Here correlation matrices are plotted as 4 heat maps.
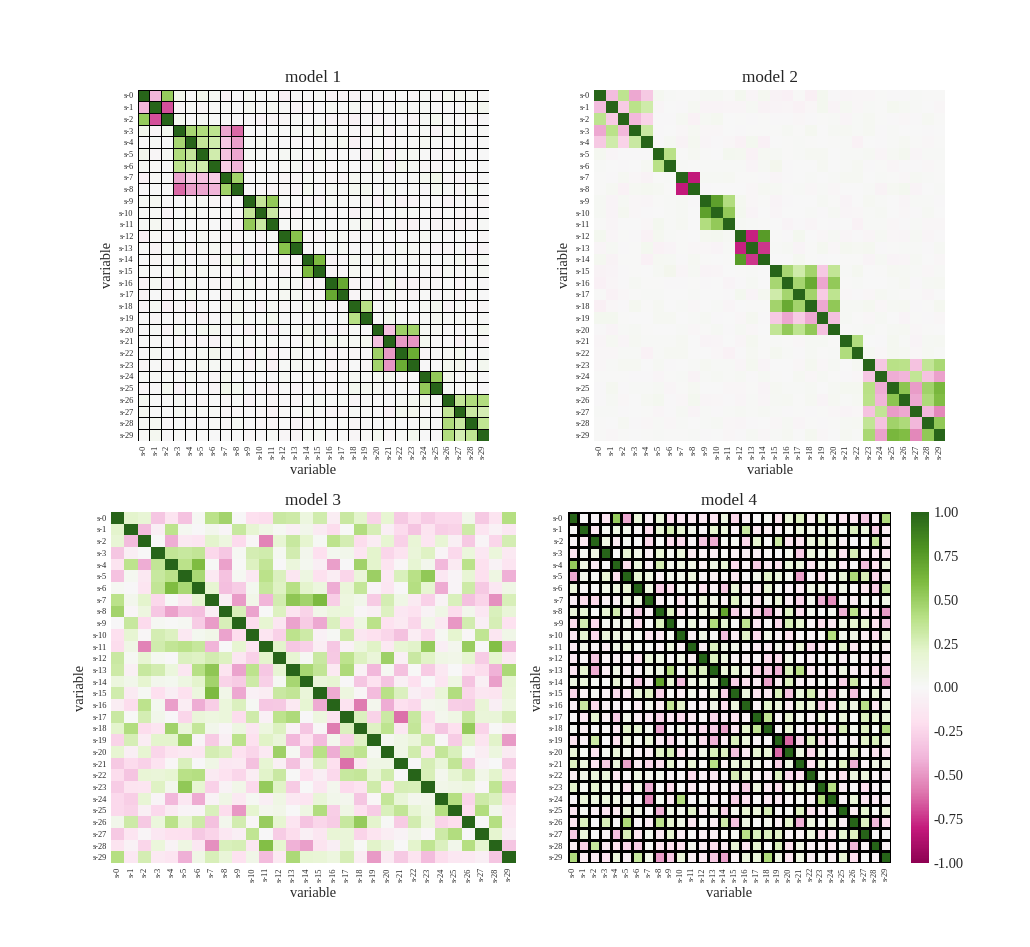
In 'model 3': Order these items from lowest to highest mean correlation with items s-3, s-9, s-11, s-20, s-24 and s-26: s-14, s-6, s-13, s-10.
s-14, s-13, s-10, s-6
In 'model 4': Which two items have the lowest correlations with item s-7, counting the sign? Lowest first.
s-24, s-23
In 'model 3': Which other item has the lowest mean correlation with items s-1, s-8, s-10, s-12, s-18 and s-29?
s-21
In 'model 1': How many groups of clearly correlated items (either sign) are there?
10
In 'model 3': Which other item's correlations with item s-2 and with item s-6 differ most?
s-4
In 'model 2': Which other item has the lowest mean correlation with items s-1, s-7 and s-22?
s-8
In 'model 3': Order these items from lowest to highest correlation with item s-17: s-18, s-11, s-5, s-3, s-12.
s-5, s-11, s-3, s-18, s-12
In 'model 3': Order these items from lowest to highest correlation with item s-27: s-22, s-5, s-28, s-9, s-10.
s-5, s-9, s-22, s-28, s-10
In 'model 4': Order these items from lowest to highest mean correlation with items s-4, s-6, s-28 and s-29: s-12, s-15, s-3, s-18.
s-12, s-3, s-15, s-18
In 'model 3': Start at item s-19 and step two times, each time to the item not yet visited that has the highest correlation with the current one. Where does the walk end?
s-23
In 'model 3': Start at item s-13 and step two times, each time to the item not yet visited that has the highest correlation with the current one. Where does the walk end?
s-15
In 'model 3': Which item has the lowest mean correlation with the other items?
s-16
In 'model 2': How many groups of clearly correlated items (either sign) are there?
8
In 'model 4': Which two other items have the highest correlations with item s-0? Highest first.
s-4, s-29
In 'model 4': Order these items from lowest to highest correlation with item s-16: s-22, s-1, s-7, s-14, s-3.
s-14, s-3, s-7, s-22, s-1
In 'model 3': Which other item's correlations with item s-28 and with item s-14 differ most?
s-7
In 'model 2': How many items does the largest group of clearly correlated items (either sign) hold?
7
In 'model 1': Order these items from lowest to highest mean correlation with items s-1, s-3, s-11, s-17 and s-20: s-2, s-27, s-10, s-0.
s-2, s-0, s-27, s-10
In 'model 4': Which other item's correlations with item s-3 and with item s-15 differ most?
s-26
